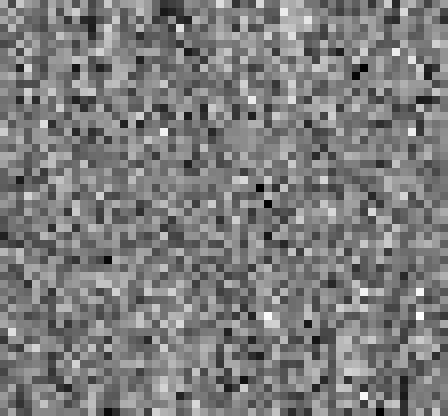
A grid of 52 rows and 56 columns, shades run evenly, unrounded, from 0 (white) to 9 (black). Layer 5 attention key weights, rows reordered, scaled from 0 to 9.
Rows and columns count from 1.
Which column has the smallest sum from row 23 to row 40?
53
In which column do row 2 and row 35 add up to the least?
36
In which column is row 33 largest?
14
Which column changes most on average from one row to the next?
46
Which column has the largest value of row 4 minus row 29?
12
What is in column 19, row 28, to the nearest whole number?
5
